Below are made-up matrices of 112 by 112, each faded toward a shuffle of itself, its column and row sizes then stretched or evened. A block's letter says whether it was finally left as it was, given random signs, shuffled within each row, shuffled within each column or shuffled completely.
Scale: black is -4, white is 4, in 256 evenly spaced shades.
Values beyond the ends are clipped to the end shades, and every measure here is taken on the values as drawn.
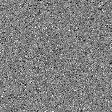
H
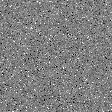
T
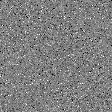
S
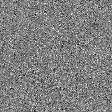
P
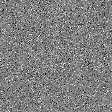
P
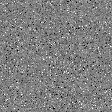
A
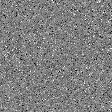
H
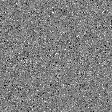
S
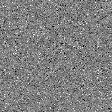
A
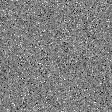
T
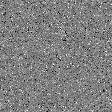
S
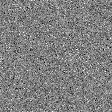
S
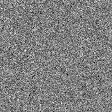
H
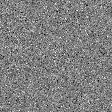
T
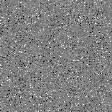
P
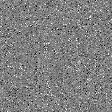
A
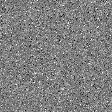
H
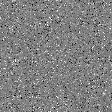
P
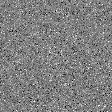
P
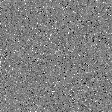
H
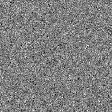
A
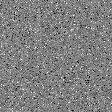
S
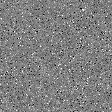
H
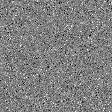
H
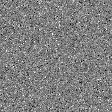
H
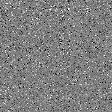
P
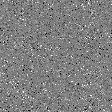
A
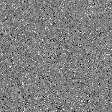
A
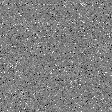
S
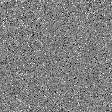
S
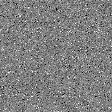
P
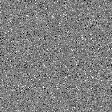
A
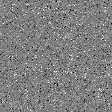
A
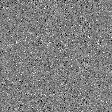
P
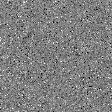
P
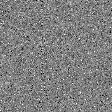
H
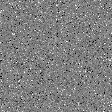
H
